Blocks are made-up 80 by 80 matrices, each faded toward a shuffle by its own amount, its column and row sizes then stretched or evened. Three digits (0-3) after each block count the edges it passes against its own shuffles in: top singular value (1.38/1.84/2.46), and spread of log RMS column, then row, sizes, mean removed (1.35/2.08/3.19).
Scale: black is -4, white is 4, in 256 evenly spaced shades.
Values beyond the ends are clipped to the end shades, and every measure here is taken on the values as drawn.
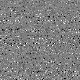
1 0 2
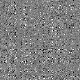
1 2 2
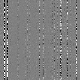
3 3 0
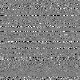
2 0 3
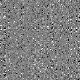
2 2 0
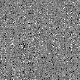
1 2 1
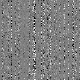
1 3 0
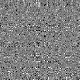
2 1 2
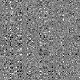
2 2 1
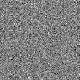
2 1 0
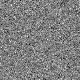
0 0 0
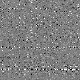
2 1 2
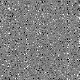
1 2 1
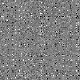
1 2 2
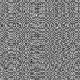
3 0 1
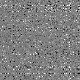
2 1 2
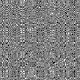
3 2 1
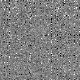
0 2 1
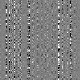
3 3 0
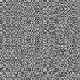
3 2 1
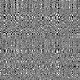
3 2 2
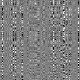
3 3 0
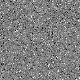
1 1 0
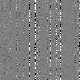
3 3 0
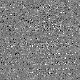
0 1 2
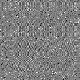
3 1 0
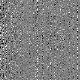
0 3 0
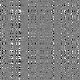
3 3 2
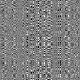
3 3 1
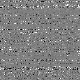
1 1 3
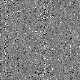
1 2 0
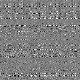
2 1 3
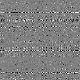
3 1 3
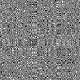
3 1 0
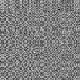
3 2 0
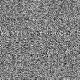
2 0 1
